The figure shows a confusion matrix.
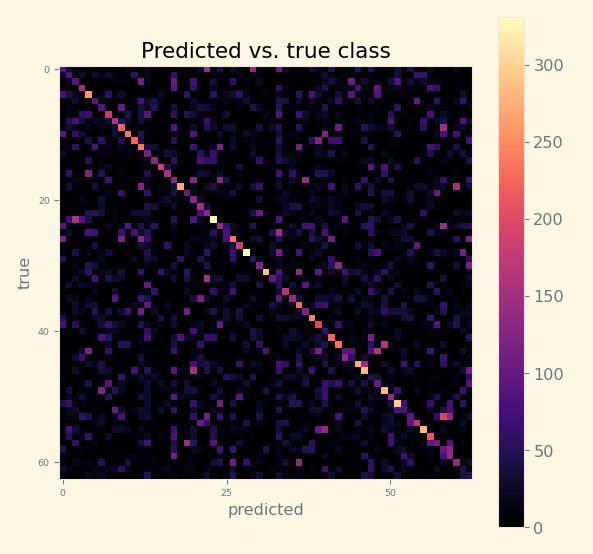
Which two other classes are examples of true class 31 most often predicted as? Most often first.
36, 39
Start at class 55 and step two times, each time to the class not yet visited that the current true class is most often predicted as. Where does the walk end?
20
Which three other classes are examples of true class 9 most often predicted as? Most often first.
58, 42, 17
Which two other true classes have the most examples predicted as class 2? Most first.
23, 8
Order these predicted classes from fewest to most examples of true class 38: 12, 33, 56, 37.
37, 12, 33, 56
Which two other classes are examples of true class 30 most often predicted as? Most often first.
42, 62
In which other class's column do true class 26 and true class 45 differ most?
46
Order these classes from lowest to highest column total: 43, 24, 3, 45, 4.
43, 3, 45, 24, 4
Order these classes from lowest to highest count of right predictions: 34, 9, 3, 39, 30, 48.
48, 30, 3, 34, 39, 9
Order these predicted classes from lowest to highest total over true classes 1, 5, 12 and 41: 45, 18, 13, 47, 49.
49, 45, 18, 13, 47
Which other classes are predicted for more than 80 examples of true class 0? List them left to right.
22, 29, 33
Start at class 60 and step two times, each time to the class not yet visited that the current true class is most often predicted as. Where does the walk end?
13
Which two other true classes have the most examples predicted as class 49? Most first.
42, 15
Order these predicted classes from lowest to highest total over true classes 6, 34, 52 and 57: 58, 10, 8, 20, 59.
10, 58, 20, 8, 59
